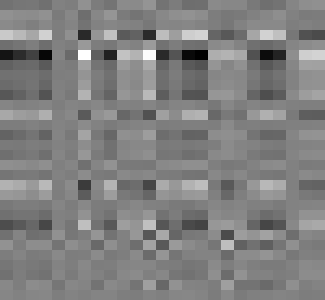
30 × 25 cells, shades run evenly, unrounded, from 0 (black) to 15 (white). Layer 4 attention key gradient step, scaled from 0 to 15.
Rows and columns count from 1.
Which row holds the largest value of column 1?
4
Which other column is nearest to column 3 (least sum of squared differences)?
14
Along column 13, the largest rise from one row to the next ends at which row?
24
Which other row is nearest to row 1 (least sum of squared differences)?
22
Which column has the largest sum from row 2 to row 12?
12
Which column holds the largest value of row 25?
18
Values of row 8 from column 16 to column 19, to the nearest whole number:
6 8 8 8
